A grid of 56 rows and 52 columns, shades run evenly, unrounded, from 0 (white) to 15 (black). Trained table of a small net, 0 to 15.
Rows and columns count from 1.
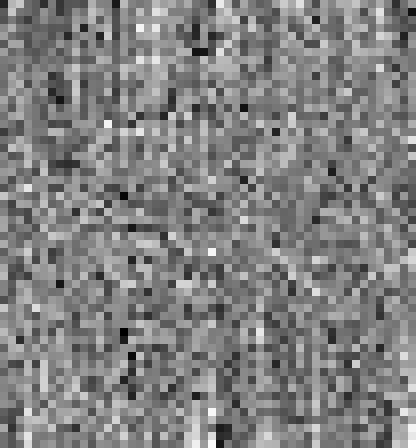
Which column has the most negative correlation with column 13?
49
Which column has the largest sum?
17
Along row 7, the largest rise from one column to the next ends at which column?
25
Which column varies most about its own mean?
27
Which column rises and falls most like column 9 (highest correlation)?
15
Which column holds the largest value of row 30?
21
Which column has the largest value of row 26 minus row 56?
52
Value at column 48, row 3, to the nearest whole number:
3
